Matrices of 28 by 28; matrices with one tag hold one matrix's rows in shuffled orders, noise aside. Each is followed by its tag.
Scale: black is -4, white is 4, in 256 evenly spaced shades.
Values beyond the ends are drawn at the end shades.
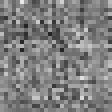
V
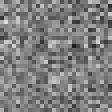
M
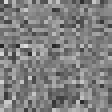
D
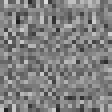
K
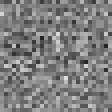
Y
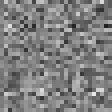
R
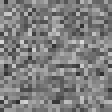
D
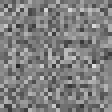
K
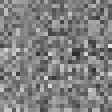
M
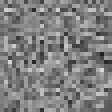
R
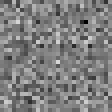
Y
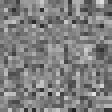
R
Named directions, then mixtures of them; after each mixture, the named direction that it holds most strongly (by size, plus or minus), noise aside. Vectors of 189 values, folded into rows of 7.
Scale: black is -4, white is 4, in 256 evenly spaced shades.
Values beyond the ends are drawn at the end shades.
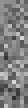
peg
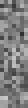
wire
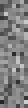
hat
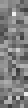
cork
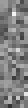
cork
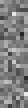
cork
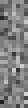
hat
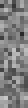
wire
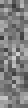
wire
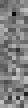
cork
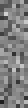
hat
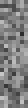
wire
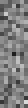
hat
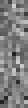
hat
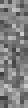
wire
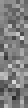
peg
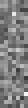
cork
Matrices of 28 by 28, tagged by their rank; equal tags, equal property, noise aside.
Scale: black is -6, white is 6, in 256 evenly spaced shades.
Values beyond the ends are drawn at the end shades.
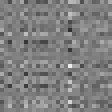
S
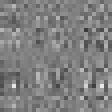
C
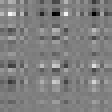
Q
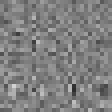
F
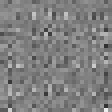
C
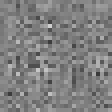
F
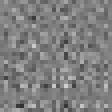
F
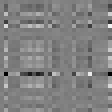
Q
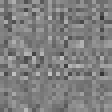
C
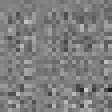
F
